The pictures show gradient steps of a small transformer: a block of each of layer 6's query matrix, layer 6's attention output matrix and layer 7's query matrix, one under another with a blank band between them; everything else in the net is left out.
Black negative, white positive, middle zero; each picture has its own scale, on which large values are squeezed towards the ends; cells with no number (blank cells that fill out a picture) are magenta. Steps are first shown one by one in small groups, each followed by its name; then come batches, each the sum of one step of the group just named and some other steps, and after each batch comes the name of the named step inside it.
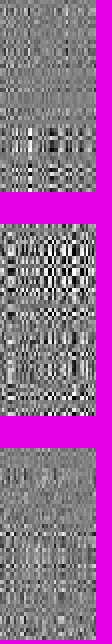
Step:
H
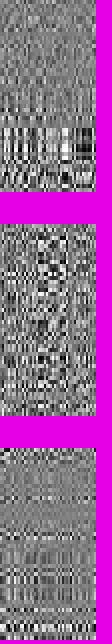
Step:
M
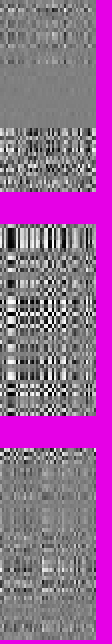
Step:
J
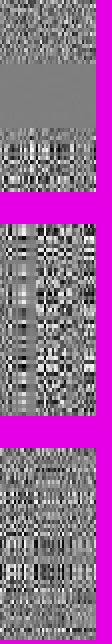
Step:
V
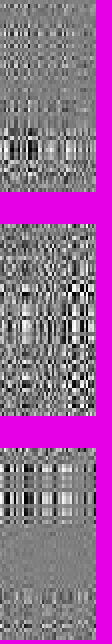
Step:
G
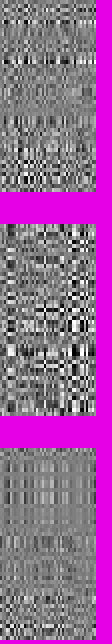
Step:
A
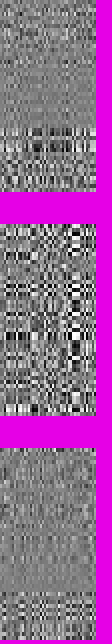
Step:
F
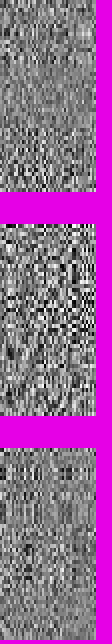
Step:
A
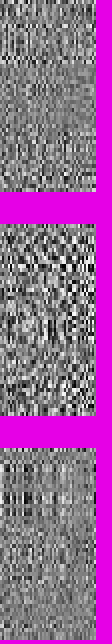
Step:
G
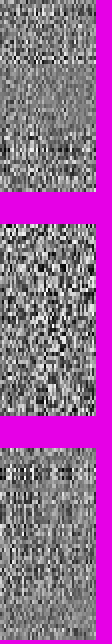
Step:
V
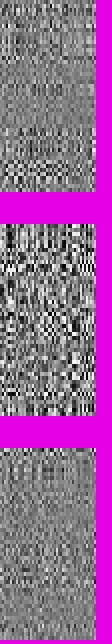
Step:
J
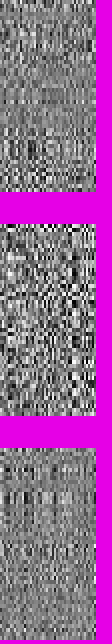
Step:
G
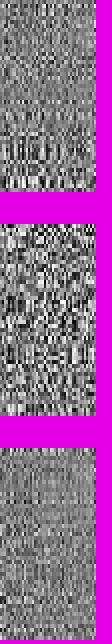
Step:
V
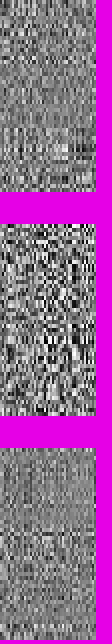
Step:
M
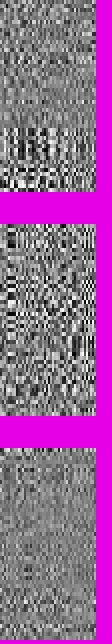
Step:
A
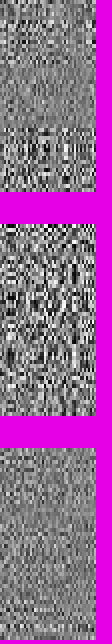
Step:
M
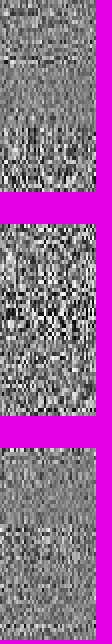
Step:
M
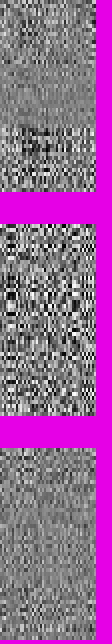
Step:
F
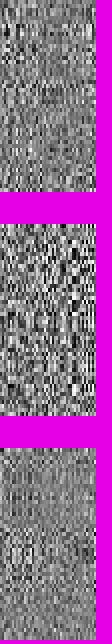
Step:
H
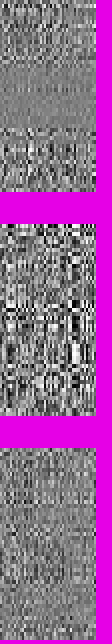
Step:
V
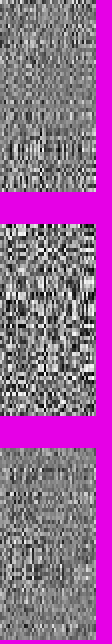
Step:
V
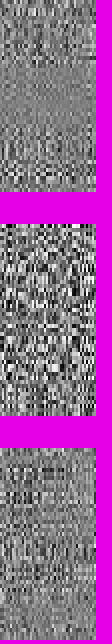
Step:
V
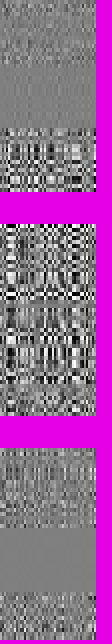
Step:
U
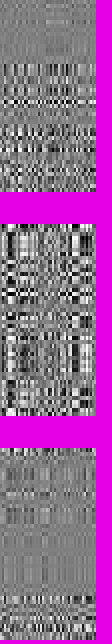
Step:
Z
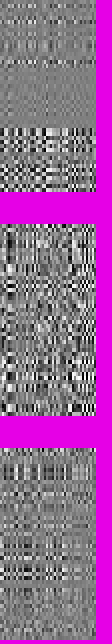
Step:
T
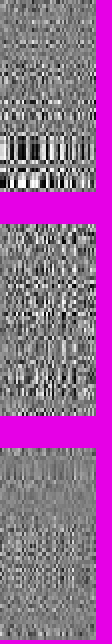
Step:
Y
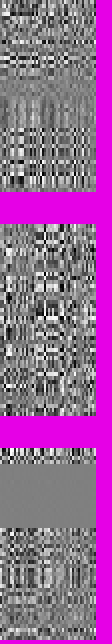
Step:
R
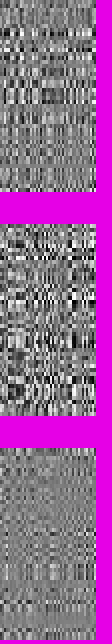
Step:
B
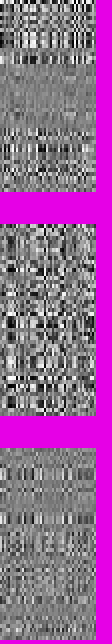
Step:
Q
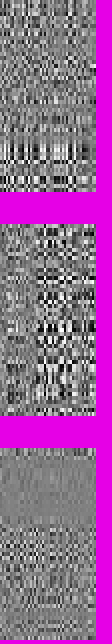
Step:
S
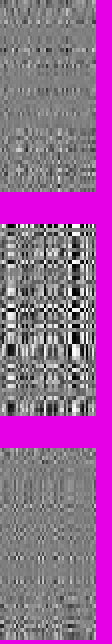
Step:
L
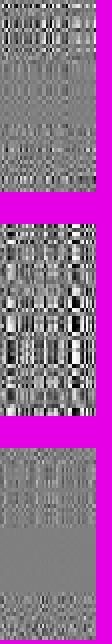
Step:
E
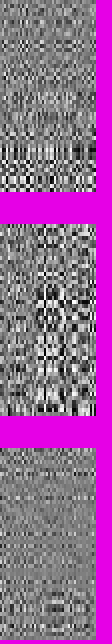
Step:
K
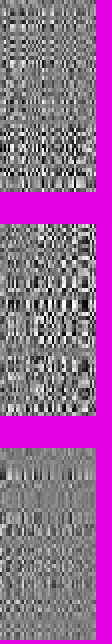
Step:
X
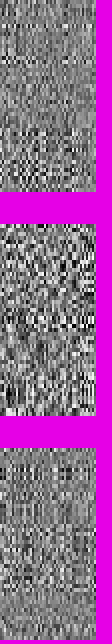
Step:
Z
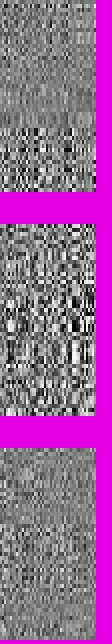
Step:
E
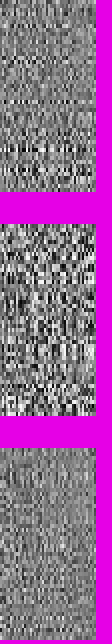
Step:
Z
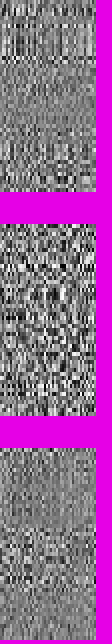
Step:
S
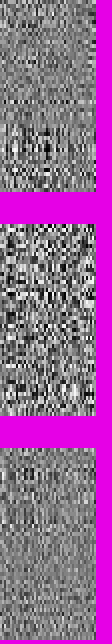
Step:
Z
